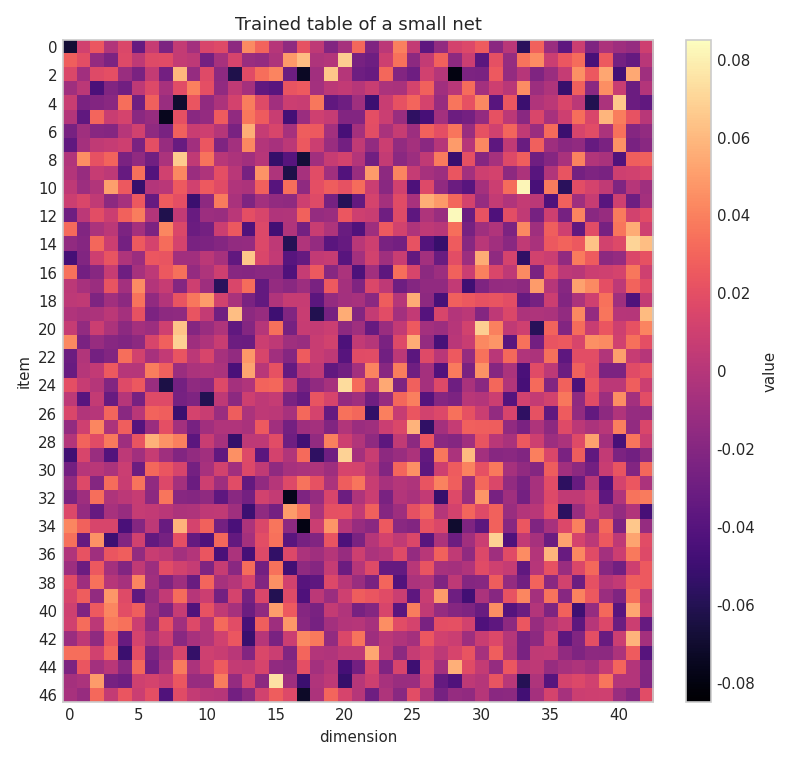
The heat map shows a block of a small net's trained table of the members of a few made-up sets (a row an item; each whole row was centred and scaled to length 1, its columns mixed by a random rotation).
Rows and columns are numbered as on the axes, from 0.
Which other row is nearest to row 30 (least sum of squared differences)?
27
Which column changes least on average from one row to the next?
18
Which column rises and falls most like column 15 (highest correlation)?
2
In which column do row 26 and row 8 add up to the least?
22
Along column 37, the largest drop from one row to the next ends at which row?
40
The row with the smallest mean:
32
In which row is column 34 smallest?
20
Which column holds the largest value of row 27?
25
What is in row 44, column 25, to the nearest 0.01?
-0.05
